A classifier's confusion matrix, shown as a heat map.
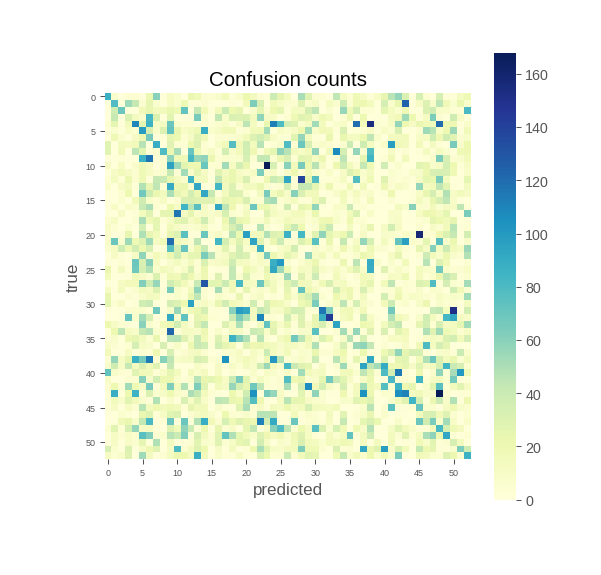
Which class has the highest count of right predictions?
32
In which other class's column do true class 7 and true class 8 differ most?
33
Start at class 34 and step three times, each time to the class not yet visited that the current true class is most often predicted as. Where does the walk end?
28
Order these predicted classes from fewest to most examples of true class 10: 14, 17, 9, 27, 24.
27, 24, 17, 14, 9
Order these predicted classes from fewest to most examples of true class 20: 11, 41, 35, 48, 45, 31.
41, 48, 35, 31, 11, 45
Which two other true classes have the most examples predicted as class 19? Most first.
31, 27
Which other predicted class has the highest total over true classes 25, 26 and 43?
48
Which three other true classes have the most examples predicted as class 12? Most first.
30, 9, 8
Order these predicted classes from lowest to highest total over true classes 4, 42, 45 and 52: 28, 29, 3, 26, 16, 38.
16, 28, 3, 26, 29, 38
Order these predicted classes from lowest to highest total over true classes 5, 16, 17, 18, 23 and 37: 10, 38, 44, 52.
38, 44, 52, 10
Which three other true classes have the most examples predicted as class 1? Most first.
43, 21, 38
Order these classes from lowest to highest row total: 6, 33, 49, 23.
6, 23, 33, 49
